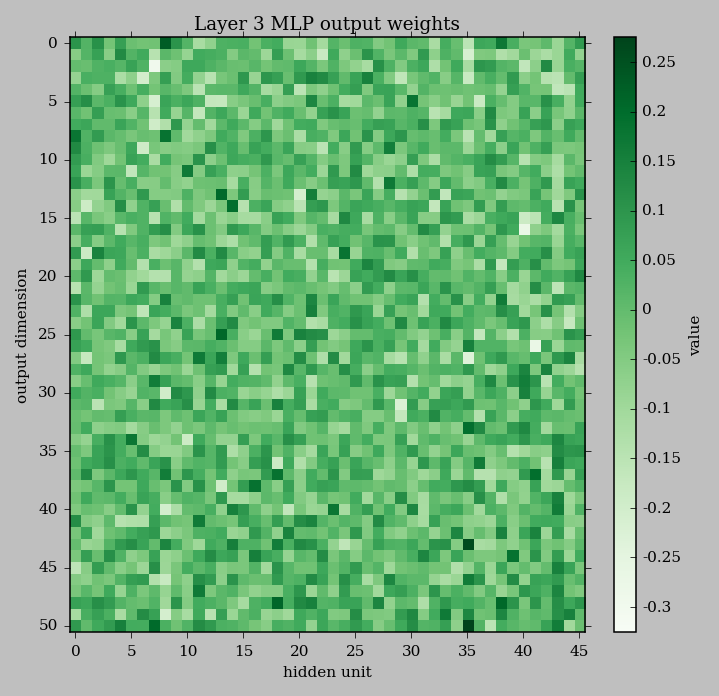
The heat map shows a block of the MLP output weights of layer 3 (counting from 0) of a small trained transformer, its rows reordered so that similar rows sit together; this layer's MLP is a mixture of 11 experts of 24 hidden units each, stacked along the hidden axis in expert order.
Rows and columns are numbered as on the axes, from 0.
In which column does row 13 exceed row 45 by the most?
13
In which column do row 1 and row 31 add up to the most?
18
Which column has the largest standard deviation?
35
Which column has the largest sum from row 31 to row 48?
43
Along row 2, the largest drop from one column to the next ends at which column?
7
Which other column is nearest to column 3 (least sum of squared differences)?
45
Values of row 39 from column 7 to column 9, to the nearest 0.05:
0.05 -0.05 0
